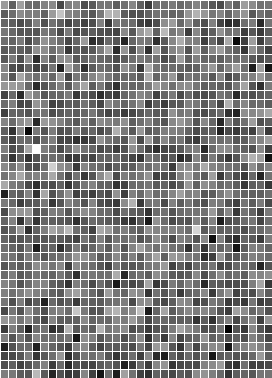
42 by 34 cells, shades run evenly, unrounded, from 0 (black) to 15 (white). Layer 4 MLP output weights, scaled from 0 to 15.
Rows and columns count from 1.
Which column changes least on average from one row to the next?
2
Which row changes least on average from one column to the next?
13
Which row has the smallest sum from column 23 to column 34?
15
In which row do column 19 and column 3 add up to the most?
9
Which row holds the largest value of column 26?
19
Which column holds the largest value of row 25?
20
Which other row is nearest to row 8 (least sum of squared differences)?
23
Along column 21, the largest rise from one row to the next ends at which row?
41
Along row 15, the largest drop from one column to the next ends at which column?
4
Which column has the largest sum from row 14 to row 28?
7
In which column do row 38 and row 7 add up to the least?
10
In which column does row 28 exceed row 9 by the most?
18
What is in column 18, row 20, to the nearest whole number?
7
